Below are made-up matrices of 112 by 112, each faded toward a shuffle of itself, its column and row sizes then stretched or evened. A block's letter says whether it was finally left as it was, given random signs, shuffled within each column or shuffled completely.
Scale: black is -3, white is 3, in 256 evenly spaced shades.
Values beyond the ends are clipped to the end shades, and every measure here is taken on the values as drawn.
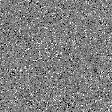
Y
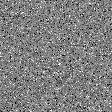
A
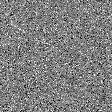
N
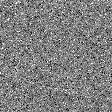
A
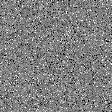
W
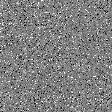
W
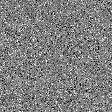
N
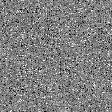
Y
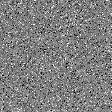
N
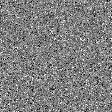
W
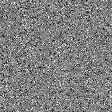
Y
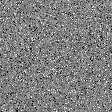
A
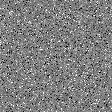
A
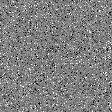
W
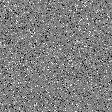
A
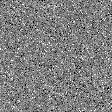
N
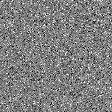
Y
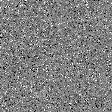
N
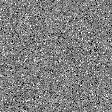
W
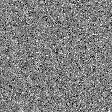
A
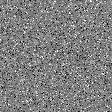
A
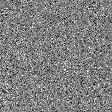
N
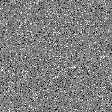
Y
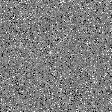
Y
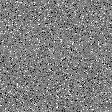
A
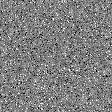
A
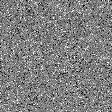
N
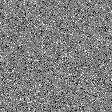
A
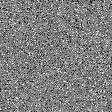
A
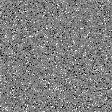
Y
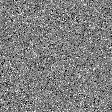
A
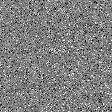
W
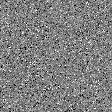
N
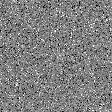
A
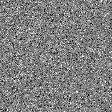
N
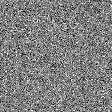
W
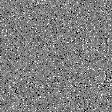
Y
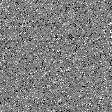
Y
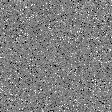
A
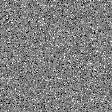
W
